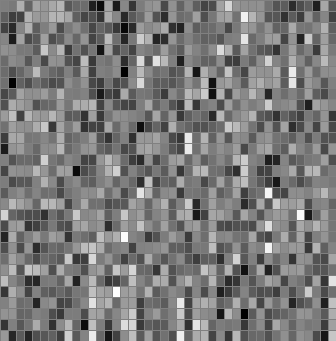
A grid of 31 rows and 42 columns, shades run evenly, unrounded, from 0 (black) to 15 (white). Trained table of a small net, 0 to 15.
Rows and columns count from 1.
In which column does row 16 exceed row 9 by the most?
15
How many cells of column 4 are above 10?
4
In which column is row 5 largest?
28
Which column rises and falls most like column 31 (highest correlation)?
14
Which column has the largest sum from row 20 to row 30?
12
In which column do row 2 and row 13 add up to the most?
31
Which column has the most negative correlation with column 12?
41
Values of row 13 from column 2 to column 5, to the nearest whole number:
10 10 7 7
